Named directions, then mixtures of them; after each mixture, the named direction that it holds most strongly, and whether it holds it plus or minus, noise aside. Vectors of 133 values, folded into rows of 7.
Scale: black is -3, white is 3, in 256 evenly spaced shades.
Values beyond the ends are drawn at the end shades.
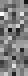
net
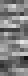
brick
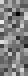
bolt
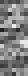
brick, plus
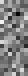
bolt, plus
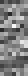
brick, plus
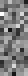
net, plus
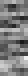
brick, minus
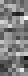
brick, plus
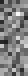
bolt, minus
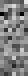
net, minus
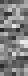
brick, plus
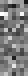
net, plus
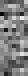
brick, plus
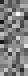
bolt, minus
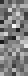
bolt, minus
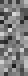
bolt, minus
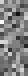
bolt, plus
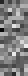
bolt, minus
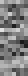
brick, minus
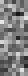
bolt, plus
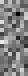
bolt, plus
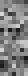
net, plus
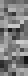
brick, plus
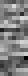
brick, plus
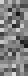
bolt, plus
